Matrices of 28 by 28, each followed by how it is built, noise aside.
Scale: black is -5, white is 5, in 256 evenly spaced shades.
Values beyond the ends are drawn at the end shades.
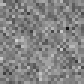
Toeplitz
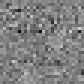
uneven rows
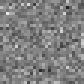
uneven rows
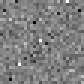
sparse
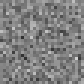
noise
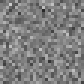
noise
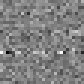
uneven rows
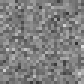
noise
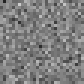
noise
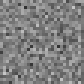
noise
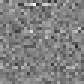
uneven rows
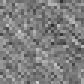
Toeplitz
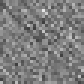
Toeplitz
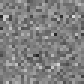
uneven rows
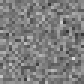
noise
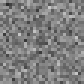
noise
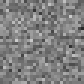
noise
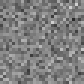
noise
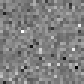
sparse
